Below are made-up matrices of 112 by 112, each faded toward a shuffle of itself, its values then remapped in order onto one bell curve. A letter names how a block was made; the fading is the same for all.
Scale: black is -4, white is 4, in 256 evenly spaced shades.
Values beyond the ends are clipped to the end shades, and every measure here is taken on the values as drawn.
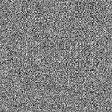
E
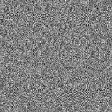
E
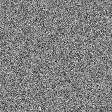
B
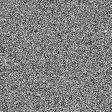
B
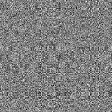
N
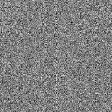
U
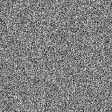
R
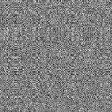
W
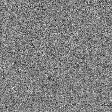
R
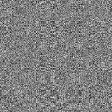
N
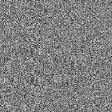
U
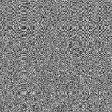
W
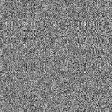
E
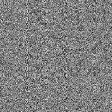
U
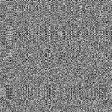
N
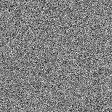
B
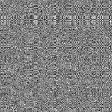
W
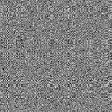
W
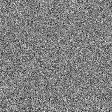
R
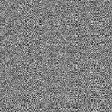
N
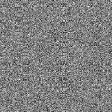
U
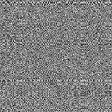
W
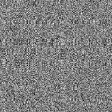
E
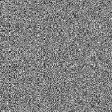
U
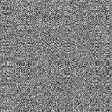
N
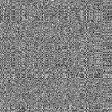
W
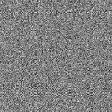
E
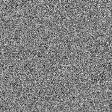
R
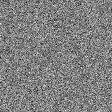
B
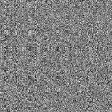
U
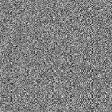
E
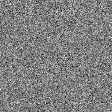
R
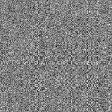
N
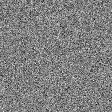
B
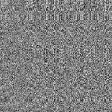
N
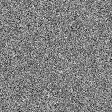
B
